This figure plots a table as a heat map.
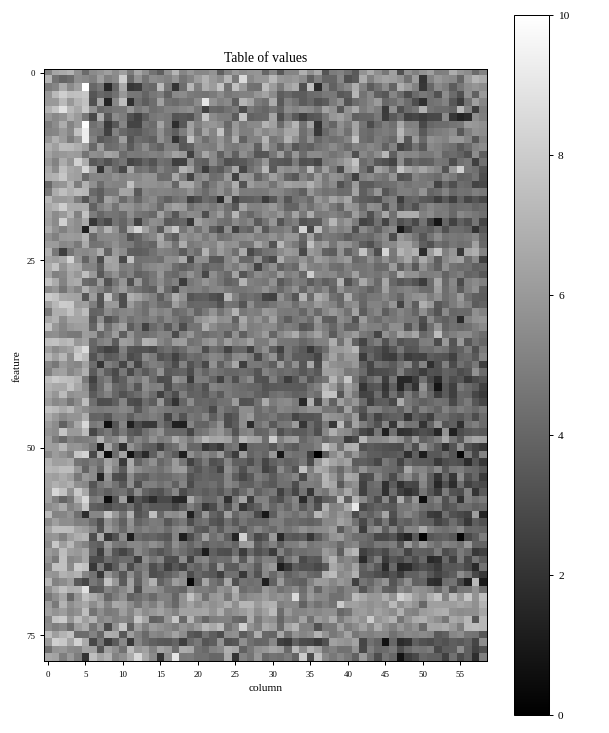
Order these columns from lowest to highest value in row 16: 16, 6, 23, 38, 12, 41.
12, 6, 38, 16, 23, 41
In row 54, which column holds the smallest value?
7
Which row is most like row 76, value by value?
66
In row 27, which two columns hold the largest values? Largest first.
35, 5
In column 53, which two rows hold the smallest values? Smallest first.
50, 78
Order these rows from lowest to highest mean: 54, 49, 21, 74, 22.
54, 21, 22, 49, 74
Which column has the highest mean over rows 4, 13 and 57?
5
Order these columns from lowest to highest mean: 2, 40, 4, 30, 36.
36, 30, 40, 4, 2
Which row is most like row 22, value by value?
29
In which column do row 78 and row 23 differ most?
47
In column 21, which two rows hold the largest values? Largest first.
4, 6
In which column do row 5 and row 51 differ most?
55
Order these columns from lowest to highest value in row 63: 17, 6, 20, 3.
6, 20, 17, 3
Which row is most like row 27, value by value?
19
